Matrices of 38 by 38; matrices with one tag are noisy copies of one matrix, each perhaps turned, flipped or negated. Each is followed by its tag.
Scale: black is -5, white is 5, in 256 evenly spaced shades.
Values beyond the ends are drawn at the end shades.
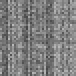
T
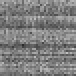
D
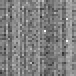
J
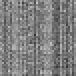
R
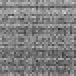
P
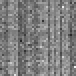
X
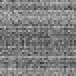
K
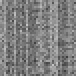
X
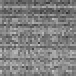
P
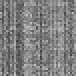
R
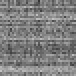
J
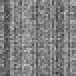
J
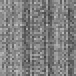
T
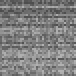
P
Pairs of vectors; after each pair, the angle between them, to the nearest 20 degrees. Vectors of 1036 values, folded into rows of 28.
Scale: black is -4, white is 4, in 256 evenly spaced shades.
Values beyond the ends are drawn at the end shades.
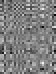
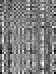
40 degrees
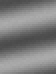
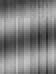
20 degrees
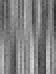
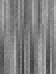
160 degrees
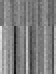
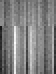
160 degrees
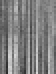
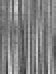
40 degrees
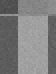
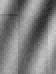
100 degrees
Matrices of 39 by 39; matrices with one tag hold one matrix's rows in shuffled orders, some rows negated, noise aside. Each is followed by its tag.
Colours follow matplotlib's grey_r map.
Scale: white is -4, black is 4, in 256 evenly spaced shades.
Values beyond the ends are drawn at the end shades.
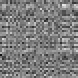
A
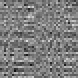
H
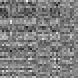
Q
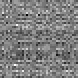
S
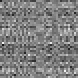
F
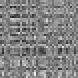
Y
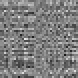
H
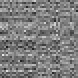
Q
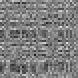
Y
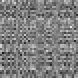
F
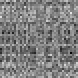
F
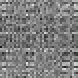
A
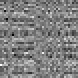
H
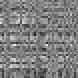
Y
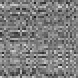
Y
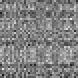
F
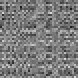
F
